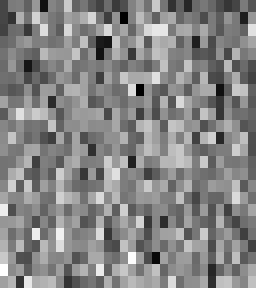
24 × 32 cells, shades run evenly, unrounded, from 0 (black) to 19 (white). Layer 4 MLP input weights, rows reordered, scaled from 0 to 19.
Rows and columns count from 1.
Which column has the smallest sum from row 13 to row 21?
27
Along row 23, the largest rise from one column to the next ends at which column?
13
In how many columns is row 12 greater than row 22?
16
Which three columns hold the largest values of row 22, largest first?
17, 1, 30
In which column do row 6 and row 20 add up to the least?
4
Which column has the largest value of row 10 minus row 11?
26
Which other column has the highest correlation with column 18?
28
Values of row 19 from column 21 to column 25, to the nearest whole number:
3 10 7 12 9
